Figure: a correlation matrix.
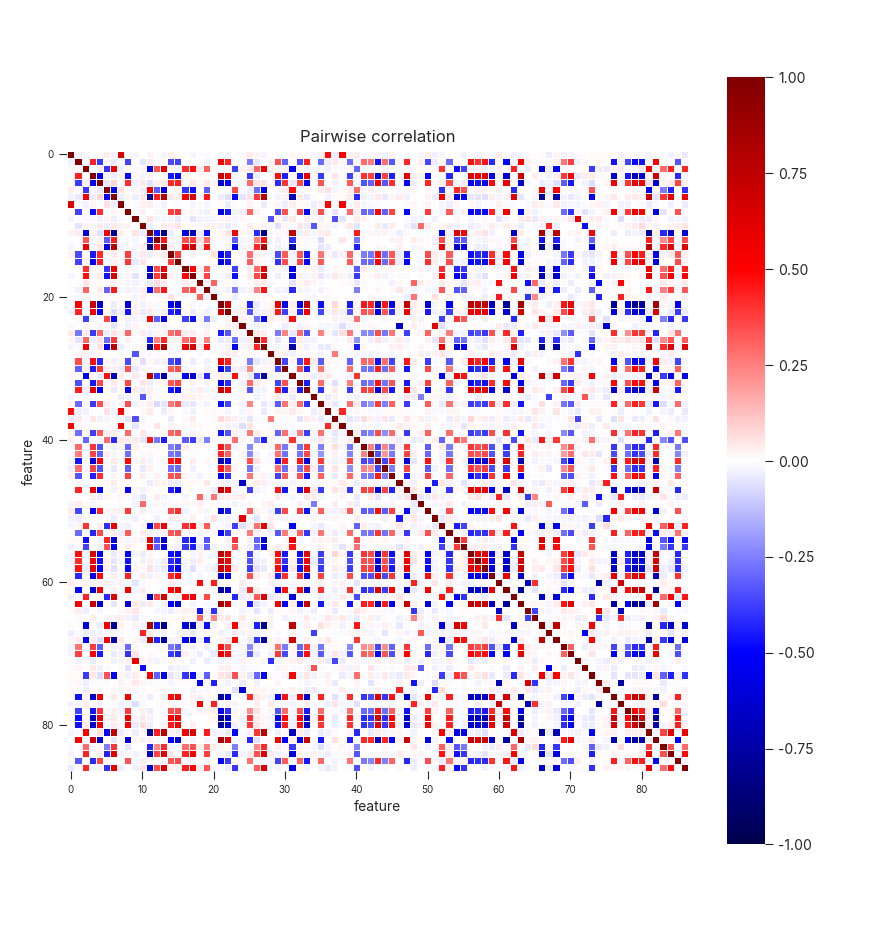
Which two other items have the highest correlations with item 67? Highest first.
10, 49
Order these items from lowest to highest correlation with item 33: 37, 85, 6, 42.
85, 6, 37, 42
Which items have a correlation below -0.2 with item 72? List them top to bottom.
10, 49, 67
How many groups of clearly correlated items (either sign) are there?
7
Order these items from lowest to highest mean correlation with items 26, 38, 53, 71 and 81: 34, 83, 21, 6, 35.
21, 34, 35, 83, 6
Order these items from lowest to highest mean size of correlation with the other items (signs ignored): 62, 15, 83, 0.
0, 83, 62, 15
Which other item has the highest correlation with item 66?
11
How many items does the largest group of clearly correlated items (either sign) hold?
37
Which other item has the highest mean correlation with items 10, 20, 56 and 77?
60
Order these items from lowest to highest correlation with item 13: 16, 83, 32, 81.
32, 83, 16, 81
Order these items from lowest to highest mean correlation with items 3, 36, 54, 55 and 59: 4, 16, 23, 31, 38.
16, 4, 38, 23, 31
